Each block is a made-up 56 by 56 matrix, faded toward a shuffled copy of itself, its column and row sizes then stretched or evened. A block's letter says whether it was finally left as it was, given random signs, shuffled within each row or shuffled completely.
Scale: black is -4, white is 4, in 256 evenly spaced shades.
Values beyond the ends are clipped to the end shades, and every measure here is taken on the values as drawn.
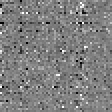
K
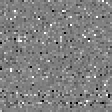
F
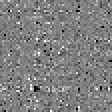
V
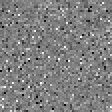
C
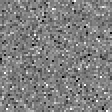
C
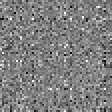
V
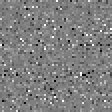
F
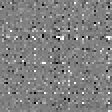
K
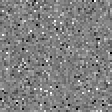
C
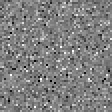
C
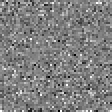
F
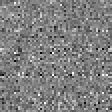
V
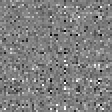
K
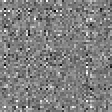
V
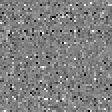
F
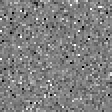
C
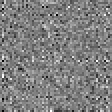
V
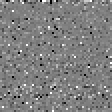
F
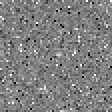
C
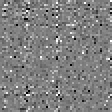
V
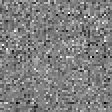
K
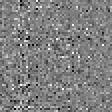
V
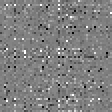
V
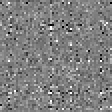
K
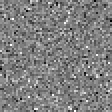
C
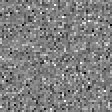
C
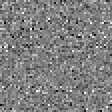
F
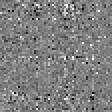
K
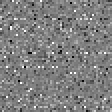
F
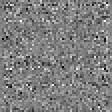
K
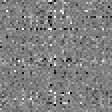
V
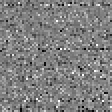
F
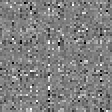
V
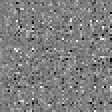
K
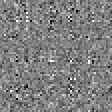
V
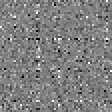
V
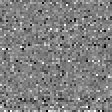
F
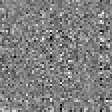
V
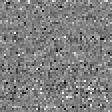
F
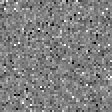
C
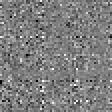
K
